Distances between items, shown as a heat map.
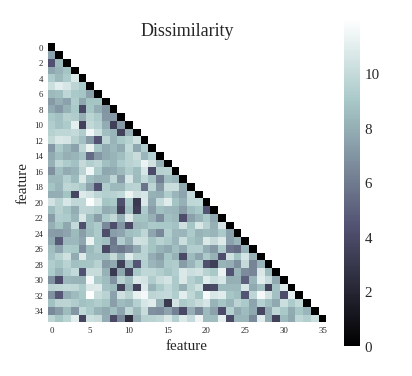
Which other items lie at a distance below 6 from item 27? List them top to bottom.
17, 22, 34
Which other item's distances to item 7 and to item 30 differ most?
32
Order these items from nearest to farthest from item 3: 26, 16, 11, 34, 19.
19, 34, 16, 26, 11
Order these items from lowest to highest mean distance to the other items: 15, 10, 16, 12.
10, 16, 15, 12
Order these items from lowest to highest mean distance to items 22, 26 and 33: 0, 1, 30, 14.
14, 0, 1, 30
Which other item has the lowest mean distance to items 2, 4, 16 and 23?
8
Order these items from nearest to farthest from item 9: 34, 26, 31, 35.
31, 26, 35, 34
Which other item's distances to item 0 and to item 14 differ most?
5
